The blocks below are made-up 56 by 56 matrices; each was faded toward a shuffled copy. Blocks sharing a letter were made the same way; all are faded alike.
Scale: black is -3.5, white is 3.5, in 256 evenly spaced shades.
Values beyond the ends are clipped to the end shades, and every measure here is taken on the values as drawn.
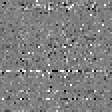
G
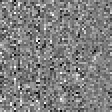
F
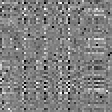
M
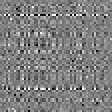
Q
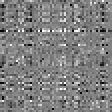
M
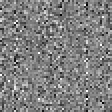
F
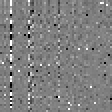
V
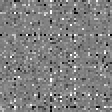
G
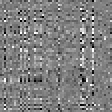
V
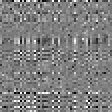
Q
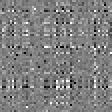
M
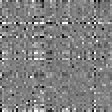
M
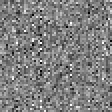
F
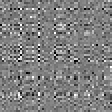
M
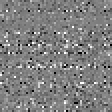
G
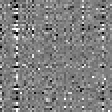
V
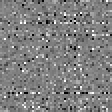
G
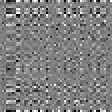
Q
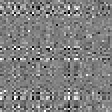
M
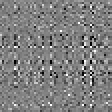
M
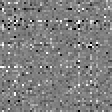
G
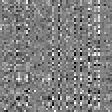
V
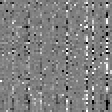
V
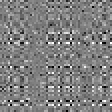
Q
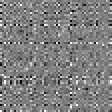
M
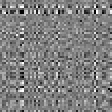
Q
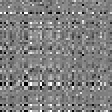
Q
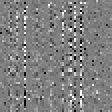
V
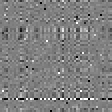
Q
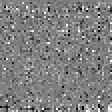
G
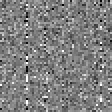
F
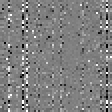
V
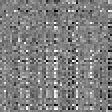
M
